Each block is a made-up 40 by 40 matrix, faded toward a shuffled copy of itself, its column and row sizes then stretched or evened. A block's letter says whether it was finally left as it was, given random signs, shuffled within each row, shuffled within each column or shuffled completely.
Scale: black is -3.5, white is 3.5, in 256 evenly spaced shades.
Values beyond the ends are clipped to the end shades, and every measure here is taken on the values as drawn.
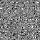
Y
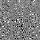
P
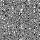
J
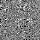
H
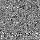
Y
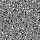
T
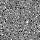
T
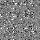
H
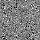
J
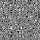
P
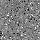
T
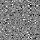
P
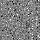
J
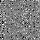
H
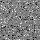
Y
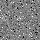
T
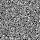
T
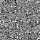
H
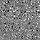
Y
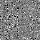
H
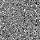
J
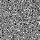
Y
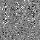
H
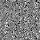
J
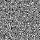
J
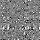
P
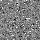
T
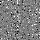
J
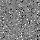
J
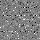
Y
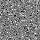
T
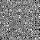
P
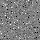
T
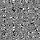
P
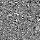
H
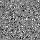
Y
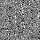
J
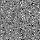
J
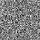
P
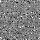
Y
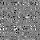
P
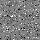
Y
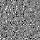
P
